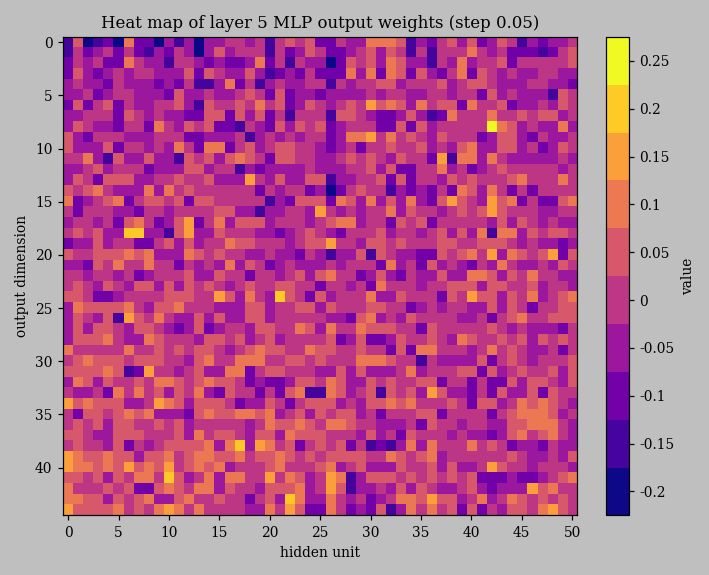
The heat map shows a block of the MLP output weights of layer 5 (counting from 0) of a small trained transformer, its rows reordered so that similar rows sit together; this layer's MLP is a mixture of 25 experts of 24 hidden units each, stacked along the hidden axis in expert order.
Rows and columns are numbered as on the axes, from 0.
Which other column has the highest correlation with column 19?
17
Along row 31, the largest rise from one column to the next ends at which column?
8
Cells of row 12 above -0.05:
26
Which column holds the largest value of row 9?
30
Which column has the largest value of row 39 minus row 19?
0
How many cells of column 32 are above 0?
19
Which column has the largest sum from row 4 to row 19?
42
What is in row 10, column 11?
0.1
